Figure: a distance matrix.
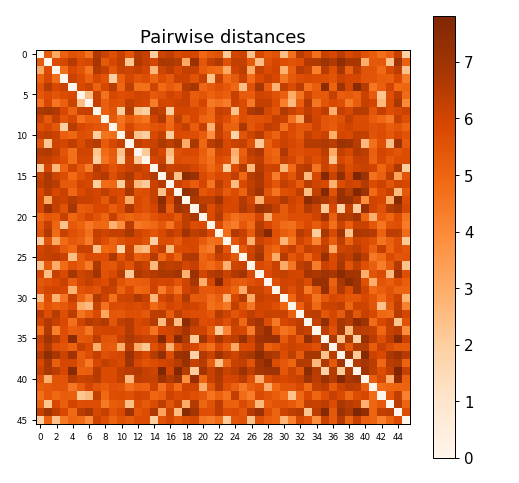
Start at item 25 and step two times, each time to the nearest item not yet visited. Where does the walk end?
29
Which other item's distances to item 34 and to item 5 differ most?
22
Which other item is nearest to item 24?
10
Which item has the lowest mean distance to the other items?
45
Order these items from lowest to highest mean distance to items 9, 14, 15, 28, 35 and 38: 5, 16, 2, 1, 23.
23, 2, 5, 16, 1
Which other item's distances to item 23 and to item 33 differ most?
14
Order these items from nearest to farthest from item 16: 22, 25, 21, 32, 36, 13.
13, 36, 21, 32, 25, 22
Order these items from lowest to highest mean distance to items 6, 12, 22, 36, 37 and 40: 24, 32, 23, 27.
24, 23, 32, 27
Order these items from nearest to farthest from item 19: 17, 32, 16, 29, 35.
35, 16, 32, 29, 17
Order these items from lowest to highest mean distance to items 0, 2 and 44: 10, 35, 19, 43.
43, 10, 19, 35
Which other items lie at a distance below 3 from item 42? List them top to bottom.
5, 6, 31
